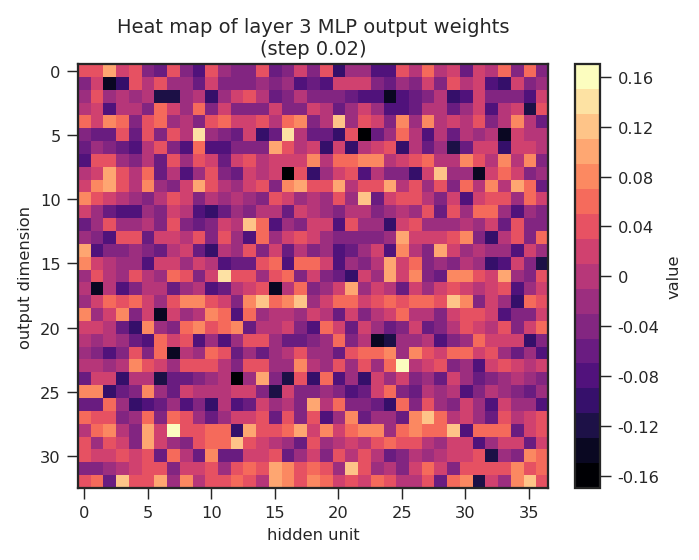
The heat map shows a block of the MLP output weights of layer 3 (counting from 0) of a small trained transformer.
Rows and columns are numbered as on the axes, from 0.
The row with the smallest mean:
2
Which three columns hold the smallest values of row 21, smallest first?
23, 24, 35
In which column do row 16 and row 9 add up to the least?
21
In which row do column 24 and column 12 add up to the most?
29
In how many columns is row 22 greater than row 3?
19
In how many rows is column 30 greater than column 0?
15
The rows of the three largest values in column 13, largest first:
12, 28, 18
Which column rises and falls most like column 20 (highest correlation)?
22
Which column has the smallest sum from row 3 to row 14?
4
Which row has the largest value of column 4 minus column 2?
1
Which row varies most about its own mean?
5
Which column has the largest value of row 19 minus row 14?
10
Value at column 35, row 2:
-0.08
